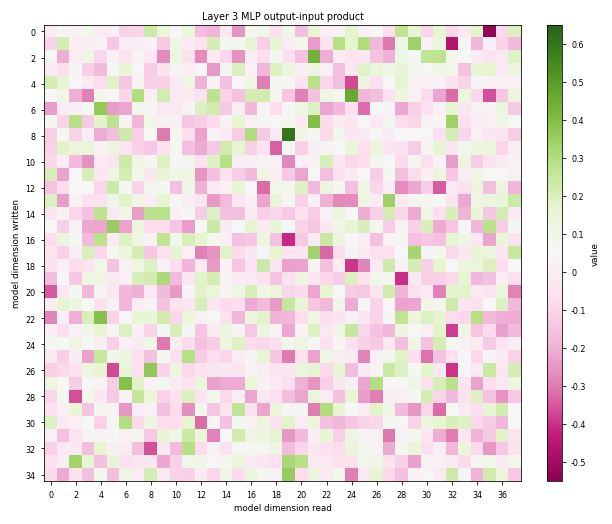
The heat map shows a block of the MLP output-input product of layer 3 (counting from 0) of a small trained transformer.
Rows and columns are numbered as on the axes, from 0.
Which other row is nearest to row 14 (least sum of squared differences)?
16
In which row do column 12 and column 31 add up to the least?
12
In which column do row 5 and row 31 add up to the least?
32
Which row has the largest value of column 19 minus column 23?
8
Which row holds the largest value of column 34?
22
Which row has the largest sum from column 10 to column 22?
33
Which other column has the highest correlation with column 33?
17
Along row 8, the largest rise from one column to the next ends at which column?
19
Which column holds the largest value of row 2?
21
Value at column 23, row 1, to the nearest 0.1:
0.3
